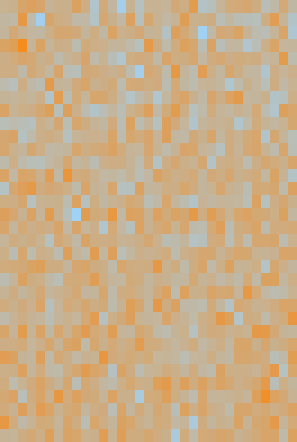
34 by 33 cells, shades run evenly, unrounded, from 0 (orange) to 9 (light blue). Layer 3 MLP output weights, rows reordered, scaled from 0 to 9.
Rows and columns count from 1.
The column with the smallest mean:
3
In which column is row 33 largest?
22
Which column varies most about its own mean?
30
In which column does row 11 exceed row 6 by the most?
20
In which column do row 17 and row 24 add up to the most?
9
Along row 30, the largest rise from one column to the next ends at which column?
31
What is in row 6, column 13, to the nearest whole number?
5
